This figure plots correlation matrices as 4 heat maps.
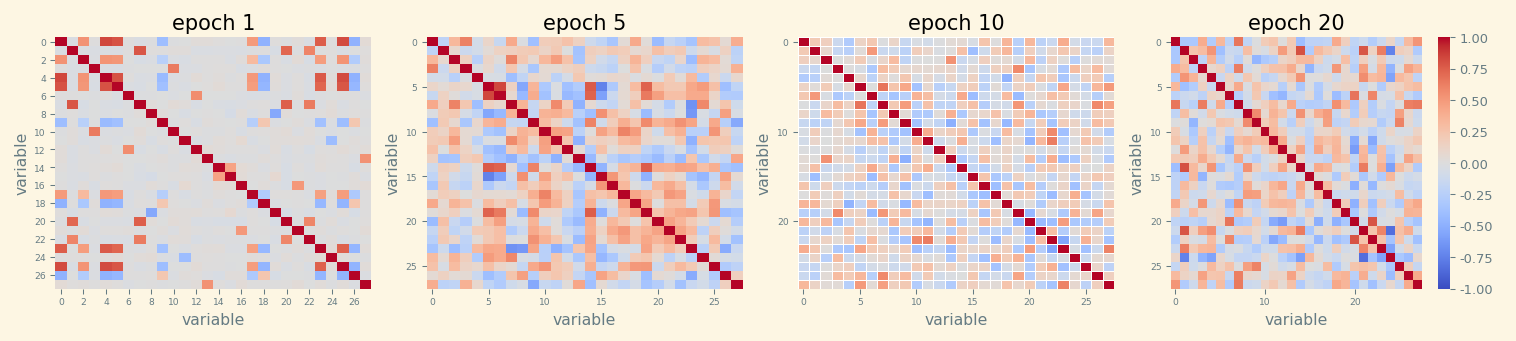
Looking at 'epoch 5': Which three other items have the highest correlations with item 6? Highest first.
5, 14, 19
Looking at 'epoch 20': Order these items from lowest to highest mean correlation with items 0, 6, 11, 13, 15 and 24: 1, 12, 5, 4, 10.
1, 4, 12, 10, 5
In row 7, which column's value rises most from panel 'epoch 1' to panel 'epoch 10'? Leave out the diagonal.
5
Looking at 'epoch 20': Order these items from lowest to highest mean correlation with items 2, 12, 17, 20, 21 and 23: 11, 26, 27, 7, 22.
27, 7, 11, 26, 22
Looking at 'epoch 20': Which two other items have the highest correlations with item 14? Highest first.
1, 21
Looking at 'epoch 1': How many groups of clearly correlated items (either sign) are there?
9
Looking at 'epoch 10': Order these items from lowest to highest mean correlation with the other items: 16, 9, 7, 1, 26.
16, 9, 1, 26, 7
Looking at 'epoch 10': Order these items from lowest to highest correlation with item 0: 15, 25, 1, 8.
25, 15, 8, 1
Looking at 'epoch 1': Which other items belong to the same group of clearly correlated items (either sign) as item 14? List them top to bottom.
15
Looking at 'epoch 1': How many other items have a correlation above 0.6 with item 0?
4
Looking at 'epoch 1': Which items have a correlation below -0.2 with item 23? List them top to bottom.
9, 18, 26
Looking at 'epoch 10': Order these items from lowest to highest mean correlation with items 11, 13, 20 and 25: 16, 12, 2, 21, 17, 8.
17, 21, 12, 8, 16, 2
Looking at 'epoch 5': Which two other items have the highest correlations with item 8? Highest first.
15, 26
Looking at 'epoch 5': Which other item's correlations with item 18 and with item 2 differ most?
21
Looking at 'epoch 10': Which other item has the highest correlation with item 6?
1
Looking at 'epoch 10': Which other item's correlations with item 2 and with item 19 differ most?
20
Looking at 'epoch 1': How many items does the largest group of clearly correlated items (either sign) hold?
10
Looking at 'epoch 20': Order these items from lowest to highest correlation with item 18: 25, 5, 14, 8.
25, 8, 14, 5
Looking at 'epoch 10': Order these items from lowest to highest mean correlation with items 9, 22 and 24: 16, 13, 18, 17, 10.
16, 13, 18, 17, 10
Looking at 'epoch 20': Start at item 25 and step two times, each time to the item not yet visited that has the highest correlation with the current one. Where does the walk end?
8
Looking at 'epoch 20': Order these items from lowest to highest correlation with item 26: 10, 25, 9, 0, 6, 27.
6, 10, 9, 25, 0, 27
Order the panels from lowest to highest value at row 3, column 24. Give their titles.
epoch 20, epoch 1, epoch 5, epoch 10
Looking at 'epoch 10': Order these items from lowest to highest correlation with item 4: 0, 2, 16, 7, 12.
0, 16, 12, 2, 7
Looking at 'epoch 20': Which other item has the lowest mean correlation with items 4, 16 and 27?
20
